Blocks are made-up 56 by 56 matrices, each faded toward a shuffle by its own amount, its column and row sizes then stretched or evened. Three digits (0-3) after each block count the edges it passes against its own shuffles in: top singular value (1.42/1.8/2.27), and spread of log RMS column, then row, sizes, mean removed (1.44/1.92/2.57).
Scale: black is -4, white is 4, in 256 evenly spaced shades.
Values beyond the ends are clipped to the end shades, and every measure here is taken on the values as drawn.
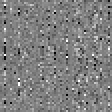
1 3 0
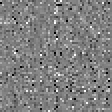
1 2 1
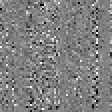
2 3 0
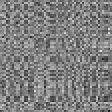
3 1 2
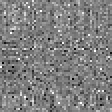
2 0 0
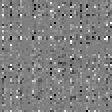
2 3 2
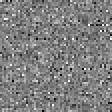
1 0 1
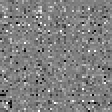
1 2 2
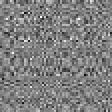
3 0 2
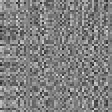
3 3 0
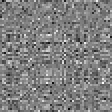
3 1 2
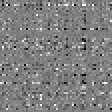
2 2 3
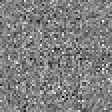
1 1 0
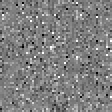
0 2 0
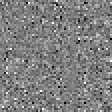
1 2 1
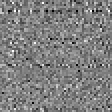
2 0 2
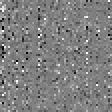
0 3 0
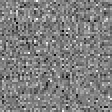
2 1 0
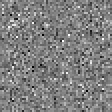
0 2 0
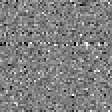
1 0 2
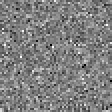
1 0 0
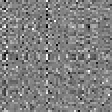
3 2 1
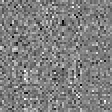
2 2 0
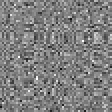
3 1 0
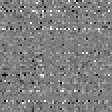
0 1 3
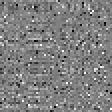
2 0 0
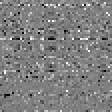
2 0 3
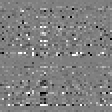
2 1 3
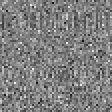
2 0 0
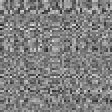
3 0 3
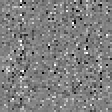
0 2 0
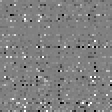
0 1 3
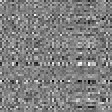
3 2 3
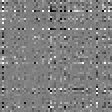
3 3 3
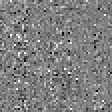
1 2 0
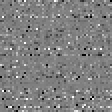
1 0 3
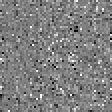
1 2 0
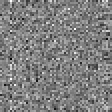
2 1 1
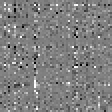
1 3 2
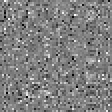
2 1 0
